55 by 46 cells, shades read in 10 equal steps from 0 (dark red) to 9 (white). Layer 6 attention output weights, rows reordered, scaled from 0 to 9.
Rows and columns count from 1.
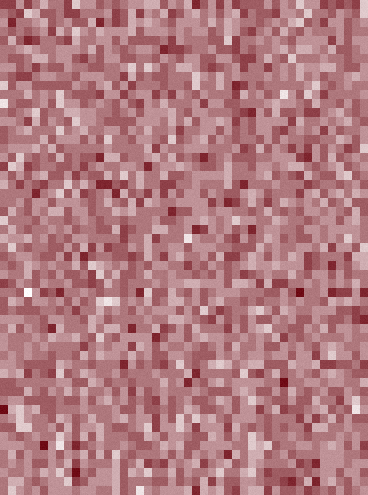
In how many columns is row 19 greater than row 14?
17
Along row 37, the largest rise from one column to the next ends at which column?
8
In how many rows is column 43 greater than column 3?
23
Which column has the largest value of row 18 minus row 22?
15
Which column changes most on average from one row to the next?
4
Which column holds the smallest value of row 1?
25
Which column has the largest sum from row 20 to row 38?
19
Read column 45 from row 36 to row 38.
2 4 4
